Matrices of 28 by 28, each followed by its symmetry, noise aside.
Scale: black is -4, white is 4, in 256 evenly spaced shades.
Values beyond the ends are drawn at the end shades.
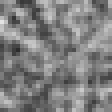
antisymmetric.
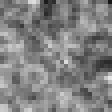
symmetric across the other diagonal.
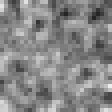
symmetric across the other diagonal.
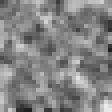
symmetric.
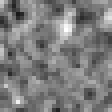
no symmetry.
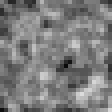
symmetric.
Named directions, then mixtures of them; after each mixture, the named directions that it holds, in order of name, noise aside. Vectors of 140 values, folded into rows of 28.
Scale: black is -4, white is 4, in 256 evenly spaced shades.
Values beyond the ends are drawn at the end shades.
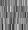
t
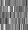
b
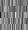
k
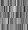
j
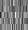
k.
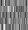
b, t.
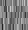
k, t.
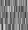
b, t.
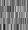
b, t.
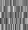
b, k.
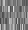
b, t.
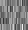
b, t.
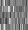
b.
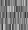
b, t.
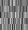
k.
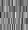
k.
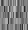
j.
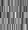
j, k.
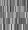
t.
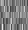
j, t.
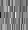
b, k.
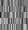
j, k.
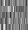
b, t.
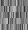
j.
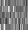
b.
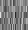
k.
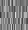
k.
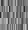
j, k.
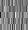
k.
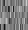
b.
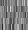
t.
